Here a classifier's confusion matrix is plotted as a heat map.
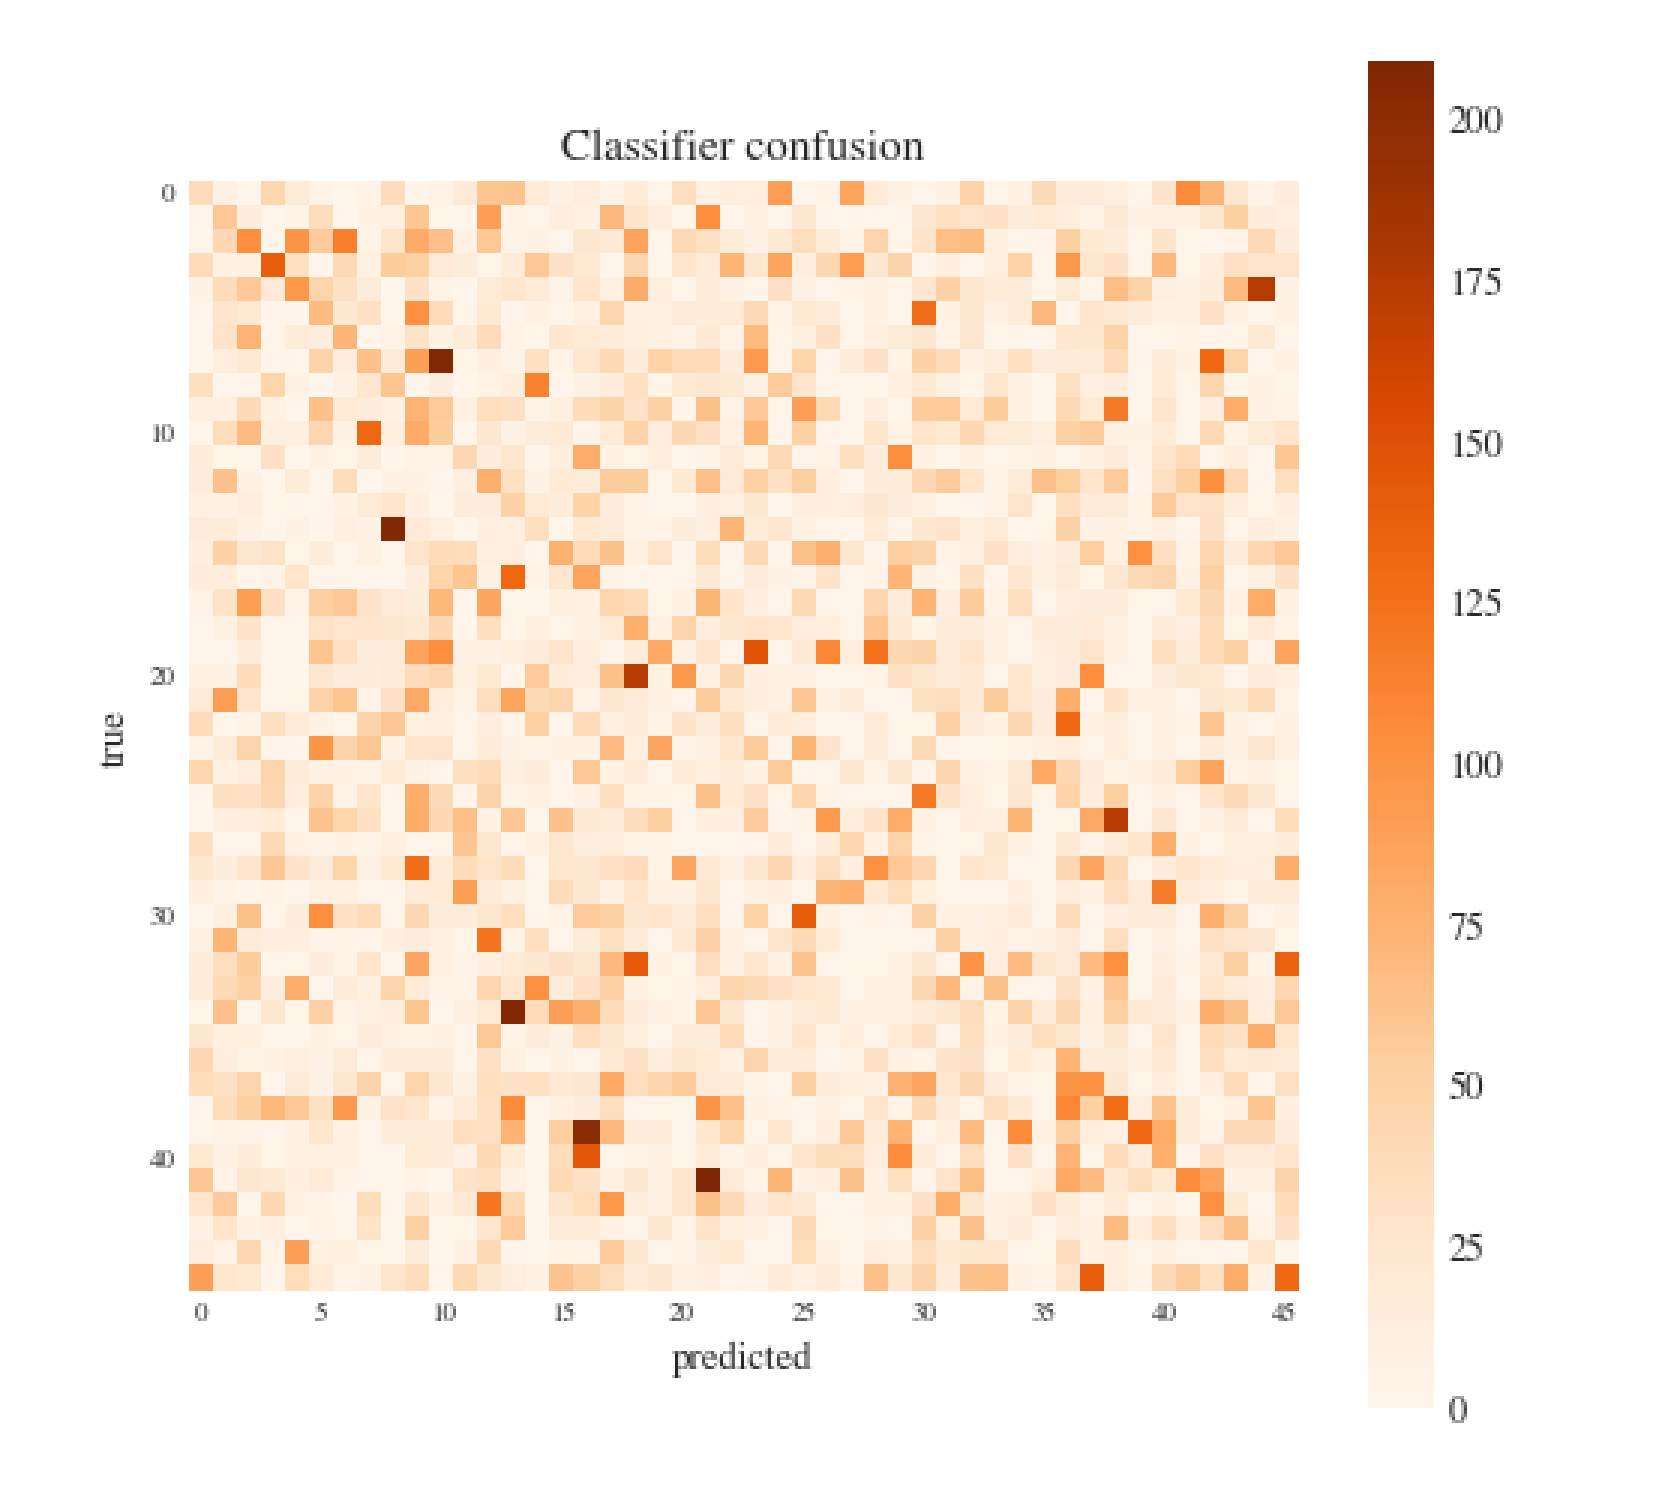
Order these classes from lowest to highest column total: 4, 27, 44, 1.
27, 4, 44, 1
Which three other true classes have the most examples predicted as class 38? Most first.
26, 9, 32
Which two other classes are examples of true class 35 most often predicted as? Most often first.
44, 12
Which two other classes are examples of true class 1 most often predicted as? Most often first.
21, 12
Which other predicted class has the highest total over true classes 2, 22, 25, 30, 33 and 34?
36
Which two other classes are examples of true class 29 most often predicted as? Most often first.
40, 11
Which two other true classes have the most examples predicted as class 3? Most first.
38, 28
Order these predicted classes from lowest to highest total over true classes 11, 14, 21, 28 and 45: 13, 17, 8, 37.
17, 13, 37, 8
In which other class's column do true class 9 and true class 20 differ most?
18
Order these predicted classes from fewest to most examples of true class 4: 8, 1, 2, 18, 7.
8, 7, 1, 2, 18
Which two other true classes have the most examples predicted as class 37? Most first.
45, 20
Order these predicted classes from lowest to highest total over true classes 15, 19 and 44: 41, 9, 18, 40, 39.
41, 18, 40, 39, 9
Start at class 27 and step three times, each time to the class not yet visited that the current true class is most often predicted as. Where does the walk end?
13
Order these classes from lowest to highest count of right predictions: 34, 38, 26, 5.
34, 5, 26, 38
